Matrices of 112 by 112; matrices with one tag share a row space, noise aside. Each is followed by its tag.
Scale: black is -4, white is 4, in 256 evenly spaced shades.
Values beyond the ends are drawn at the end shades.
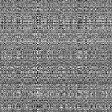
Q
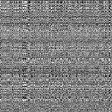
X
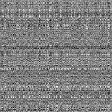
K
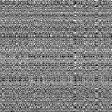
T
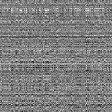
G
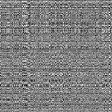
X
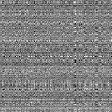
T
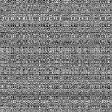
K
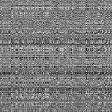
G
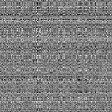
Q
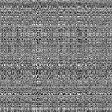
Q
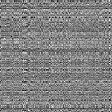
X
